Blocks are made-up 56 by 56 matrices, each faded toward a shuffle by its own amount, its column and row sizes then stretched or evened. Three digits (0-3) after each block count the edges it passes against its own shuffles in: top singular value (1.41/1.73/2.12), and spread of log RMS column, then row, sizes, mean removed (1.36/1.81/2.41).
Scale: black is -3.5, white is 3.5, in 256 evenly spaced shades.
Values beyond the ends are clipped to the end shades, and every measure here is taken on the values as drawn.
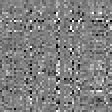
3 3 2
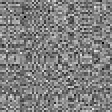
3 0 0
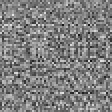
3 0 2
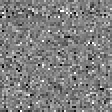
0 1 2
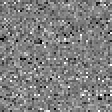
0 0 2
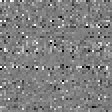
1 2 3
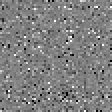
0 1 2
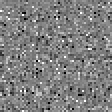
1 1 1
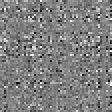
0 3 3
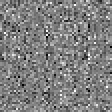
2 2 0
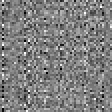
3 3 0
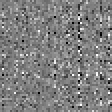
1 3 1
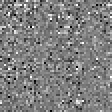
0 2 2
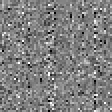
0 3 1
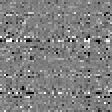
3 2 3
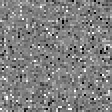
0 0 0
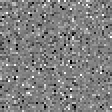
1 1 0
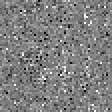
0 1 0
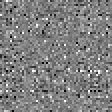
2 2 2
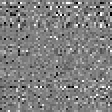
3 1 3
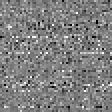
1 0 3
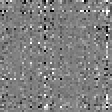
1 3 2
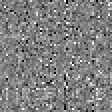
1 2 0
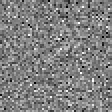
2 1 0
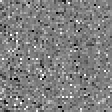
0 1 0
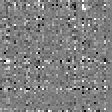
1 3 3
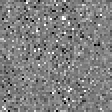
0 1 0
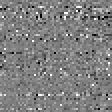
1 1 3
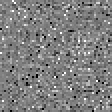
1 0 0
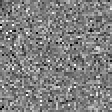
0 1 1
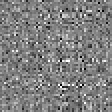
3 2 2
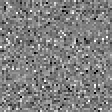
1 0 1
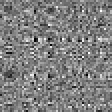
3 2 2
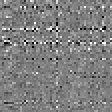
3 2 3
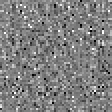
2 1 0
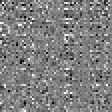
2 3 1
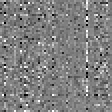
2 3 1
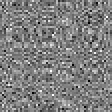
3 0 0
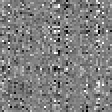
2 3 1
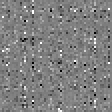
0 3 1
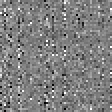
1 3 0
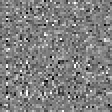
2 2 2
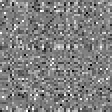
3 0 2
